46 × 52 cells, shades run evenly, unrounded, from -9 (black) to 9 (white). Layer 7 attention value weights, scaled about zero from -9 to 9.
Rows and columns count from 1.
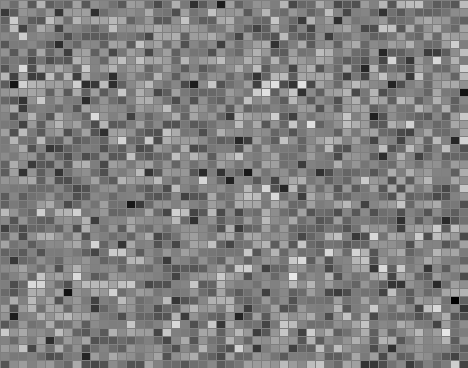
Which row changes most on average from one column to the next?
11
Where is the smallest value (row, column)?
38, 51
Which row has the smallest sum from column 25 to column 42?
22
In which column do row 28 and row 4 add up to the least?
45
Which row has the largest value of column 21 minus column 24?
3
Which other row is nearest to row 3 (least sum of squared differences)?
21
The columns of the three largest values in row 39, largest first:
49, 42, 48
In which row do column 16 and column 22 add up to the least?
19
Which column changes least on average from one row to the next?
36
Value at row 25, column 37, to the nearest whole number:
2
